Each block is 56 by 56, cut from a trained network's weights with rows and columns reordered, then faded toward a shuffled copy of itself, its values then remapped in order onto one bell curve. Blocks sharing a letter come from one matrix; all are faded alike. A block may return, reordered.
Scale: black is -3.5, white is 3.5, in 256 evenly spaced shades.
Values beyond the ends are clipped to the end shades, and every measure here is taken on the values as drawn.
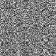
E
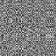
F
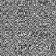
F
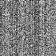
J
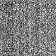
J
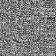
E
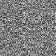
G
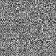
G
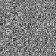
E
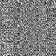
E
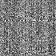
J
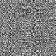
F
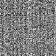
J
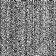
J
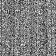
J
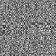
G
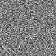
G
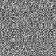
F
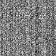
J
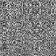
E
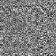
E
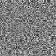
G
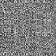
G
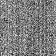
J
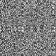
E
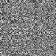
E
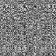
F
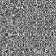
E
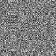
G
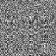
F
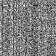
J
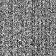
J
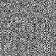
E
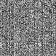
J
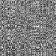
F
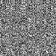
E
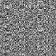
E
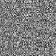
E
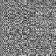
F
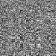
G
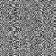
F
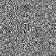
E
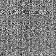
J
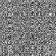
F
